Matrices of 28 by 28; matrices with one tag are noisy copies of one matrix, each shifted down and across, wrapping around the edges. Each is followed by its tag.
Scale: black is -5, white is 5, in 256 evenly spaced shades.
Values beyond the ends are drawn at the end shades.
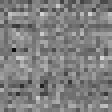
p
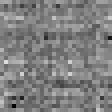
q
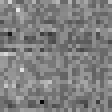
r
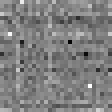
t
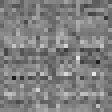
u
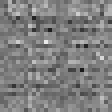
u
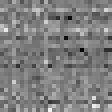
t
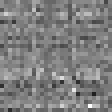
u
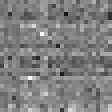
r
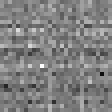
t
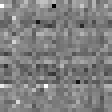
r
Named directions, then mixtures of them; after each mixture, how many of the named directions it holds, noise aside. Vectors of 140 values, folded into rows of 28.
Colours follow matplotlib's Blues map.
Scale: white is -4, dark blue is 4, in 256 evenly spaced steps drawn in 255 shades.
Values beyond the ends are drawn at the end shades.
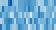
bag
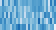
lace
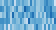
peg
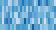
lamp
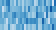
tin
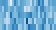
two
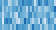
one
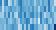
three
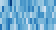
one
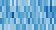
four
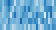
four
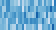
one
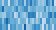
three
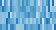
two
